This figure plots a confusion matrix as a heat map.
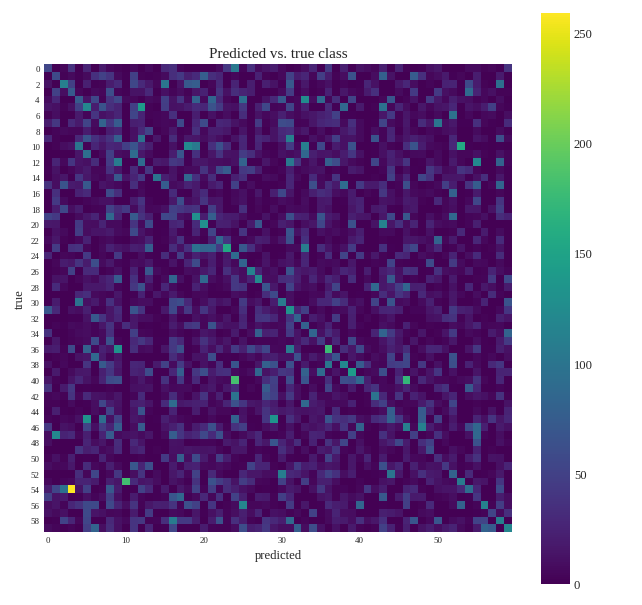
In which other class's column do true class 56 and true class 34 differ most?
25
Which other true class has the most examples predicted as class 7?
45
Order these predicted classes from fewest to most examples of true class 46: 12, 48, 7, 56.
56, 7, 12, 48
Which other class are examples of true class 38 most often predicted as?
36
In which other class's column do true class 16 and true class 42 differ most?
24
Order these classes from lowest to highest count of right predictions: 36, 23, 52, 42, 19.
52, 42, 19, 23, 36
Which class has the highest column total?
31
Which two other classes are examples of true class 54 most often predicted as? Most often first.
3, 2
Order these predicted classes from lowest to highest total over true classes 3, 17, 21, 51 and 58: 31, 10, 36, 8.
10, 36, 8, 31
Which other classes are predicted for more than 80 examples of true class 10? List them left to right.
4, 18, 19, 33, 53
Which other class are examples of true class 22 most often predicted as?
50
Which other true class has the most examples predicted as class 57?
59
